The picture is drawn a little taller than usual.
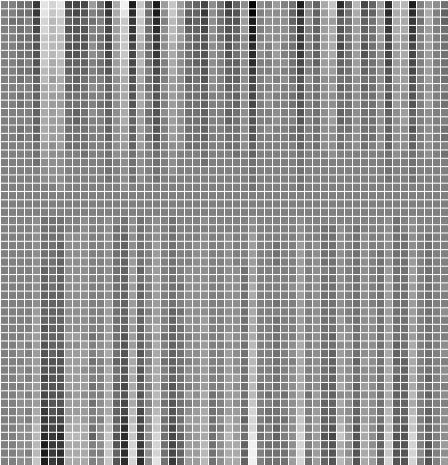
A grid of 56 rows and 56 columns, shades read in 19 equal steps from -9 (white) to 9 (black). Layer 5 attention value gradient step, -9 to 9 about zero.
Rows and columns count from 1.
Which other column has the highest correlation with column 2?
53
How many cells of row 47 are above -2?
41
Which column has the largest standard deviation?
32
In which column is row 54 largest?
6
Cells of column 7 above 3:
6
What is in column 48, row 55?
2
